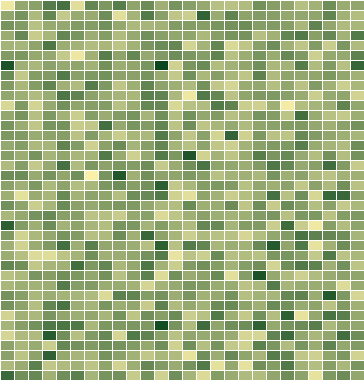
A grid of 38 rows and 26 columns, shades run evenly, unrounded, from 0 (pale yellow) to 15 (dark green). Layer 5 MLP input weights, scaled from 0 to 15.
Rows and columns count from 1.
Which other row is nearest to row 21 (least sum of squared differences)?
8
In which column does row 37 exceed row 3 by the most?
3
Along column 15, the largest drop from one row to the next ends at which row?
38
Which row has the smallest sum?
26
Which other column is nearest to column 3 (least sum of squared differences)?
13
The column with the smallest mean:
18
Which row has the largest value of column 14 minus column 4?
16
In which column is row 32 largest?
21
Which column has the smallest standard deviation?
10
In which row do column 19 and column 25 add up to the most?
28
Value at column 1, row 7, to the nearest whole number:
14
